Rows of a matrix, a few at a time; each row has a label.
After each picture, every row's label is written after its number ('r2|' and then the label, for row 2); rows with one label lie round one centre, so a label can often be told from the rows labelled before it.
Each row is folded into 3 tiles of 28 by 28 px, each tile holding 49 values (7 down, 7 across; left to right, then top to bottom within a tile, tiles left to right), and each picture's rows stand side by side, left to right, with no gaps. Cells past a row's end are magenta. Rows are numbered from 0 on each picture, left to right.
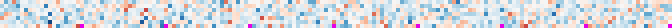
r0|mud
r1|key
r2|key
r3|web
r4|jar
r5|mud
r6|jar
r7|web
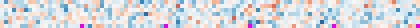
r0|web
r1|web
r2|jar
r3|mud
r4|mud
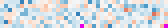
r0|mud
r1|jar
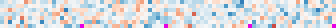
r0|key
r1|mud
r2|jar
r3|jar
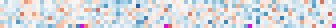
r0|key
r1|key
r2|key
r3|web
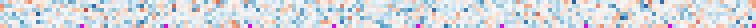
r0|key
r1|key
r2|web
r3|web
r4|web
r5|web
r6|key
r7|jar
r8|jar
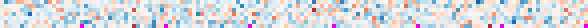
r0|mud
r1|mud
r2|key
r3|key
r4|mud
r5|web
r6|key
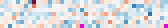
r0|mud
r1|jar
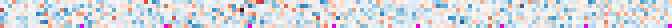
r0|key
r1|jar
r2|key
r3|jar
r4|jar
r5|web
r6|web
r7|web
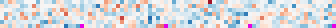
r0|key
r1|mud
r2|mud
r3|web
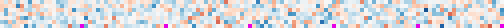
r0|web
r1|jar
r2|key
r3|mud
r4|jar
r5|web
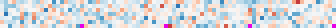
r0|key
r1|key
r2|key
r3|jar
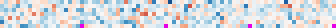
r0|web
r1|key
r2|web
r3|jar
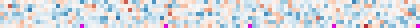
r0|jar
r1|jar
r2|mud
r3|jar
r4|mud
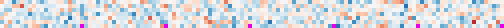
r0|mud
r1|jar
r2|mud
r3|web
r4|jar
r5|web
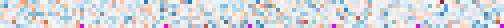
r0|mud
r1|key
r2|key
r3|web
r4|key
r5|mud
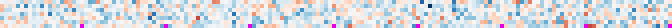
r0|web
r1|mud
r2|jar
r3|jar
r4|web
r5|key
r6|key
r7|key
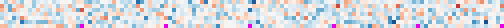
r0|key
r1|web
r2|web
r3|web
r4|key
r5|jar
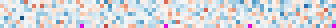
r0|jar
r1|jar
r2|mud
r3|key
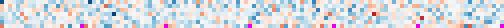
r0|key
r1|mud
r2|key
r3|web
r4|web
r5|mud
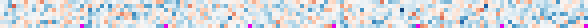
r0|key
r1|web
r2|key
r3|jar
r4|web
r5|key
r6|mud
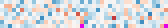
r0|web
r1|jar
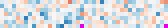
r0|mud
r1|key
